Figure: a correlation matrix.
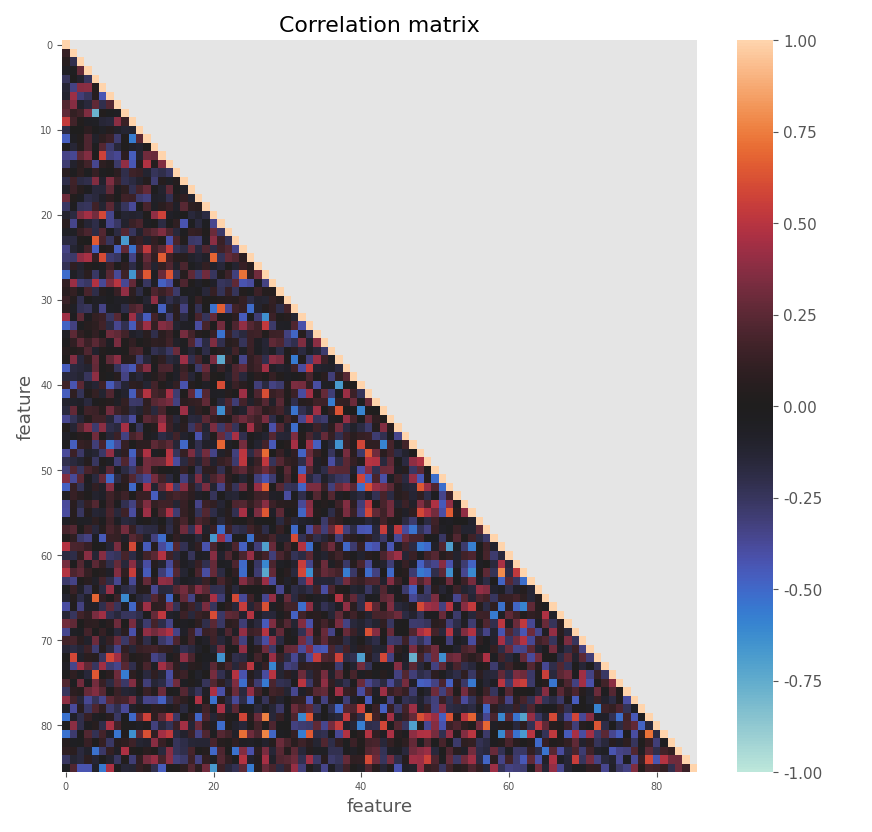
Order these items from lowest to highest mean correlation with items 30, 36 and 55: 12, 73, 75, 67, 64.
75, 73, 67, 64, 12
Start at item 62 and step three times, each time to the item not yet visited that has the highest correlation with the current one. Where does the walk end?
0
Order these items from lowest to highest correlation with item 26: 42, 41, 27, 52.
42, 41, 27, 52
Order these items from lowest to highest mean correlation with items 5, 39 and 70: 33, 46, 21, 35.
21, 33, 46, 35
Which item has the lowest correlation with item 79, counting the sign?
62
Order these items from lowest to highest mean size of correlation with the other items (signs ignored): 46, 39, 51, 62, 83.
39, 46, 83, 51, 62
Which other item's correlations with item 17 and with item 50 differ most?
65
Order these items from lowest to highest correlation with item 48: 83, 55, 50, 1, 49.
1, 50, 83, 49, 55
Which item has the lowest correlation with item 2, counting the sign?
85
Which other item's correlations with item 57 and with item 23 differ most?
8
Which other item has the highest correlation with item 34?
72
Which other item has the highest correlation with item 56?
64
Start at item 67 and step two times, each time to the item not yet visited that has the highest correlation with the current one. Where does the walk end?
25
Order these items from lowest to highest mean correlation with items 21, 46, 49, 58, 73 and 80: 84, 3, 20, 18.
20, 18, 3, 84
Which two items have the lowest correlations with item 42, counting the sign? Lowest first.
36, 59
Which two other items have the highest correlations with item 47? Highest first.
21, 40
